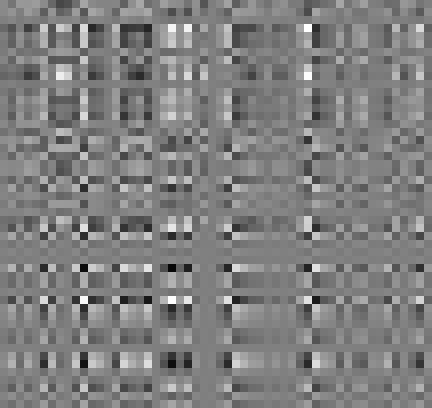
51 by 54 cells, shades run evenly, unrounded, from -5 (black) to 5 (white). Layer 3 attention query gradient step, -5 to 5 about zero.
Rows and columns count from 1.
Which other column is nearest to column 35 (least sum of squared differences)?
54
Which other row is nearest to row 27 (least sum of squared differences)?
25
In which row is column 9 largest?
10
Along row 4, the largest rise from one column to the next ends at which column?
11
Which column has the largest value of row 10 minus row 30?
39
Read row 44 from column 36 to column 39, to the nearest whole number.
0 0 0 0
